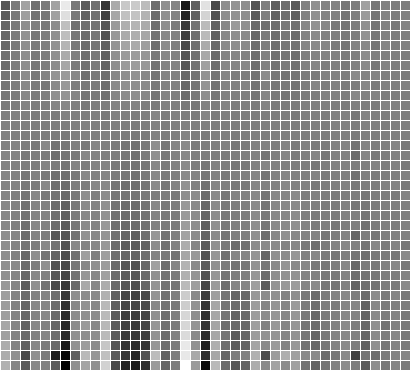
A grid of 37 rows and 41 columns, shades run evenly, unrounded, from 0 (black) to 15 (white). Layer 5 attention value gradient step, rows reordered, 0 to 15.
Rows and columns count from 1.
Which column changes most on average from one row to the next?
27
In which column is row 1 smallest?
19
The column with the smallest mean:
7
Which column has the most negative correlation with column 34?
41
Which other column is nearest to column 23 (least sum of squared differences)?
17
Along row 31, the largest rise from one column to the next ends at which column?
22
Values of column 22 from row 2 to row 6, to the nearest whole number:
5 6 6 6 6
